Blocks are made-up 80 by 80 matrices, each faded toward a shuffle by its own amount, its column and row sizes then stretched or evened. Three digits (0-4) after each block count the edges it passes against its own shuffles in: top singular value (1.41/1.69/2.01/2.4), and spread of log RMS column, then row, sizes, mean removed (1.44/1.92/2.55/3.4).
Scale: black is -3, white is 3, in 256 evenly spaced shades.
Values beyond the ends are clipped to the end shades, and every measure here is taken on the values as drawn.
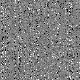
1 3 0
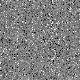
0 2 0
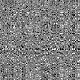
4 1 2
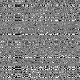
4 0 4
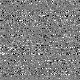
1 0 4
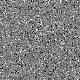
0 0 0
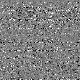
1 0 3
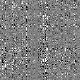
2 4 3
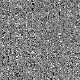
0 3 0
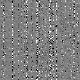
3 4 1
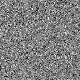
2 0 0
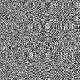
4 1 0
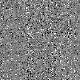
0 3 1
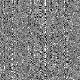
3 3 0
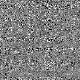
0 3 3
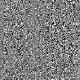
1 3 0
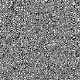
1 2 1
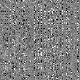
3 4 1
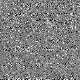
0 1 3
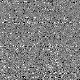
0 1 3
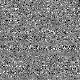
0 0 3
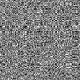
4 0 2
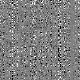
1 4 2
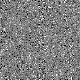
0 2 0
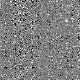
0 3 2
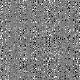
2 4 2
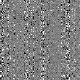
3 4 0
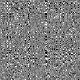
3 3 2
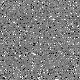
0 1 2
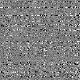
1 2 4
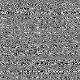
0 1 4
